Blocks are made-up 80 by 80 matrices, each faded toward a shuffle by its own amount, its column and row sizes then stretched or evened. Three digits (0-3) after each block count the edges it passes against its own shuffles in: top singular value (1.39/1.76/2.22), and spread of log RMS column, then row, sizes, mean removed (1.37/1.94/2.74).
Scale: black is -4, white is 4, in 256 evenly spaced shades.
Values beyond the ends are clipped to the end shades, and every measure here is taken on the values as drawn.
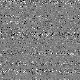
0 1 3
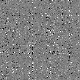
0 2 1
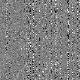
2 3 0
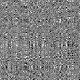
3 2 1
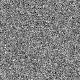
0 0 0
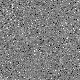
0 0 0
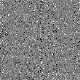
0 2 0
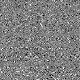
2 0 2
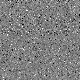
1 0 1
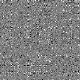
2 2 2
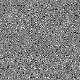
2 0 2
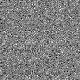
2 0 0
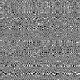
3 0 3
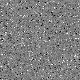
0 0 1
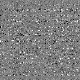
0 1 3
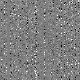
0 3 0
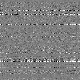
3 0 3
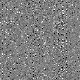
2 2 0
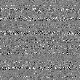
0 0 3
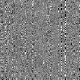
3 3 0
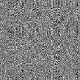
3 2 1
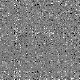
1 2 2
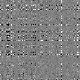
3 3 3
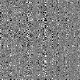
2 3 2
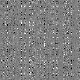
2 3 2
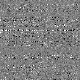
1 1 3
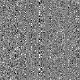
2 3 0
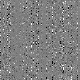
1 3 1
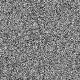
1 0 0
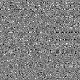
2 0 2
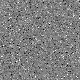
0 0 0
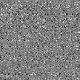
2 0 2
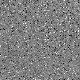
1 1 1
